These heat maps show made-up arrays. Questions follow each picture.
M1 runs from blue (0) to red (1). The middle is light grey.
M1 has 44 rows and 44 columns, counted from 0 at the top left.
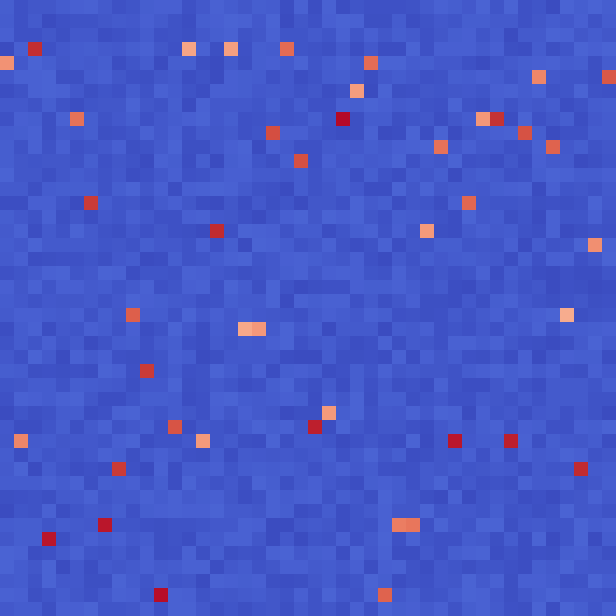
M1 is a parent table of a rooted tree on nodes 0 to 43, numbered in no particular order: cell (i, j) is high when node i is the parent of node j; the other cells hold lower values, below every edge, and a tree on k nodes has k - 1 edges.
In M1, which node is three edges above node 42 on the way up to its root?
29
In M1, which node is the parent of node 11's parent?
17
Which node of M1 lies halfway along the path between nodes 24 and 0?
31
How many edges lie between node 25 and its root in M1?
6
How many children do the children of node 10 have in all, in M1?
4
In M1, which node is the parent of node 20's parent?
38
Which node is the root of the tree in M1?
4
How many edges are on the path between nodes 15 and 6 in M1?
8
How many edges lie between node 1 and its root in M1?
4
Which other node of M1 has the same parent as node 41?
8
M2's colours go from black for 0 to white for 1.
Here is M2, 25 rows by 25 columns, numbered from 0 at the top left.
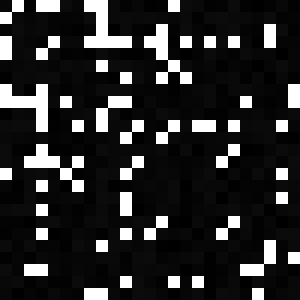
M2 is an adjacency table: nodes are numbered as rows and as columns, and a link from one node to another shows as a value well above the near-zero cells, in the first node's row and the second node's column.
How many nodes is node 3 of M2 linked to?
12
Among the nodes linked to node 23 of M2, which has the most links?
node 10
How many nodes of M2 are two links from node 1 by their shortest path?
10
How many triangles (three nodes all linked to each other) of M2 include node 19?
2
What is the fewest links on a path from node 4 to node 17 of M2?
2
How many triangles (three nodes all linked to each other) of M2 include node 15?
0
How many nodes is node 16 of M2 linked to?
2
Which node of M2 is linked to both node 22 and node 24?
node 21
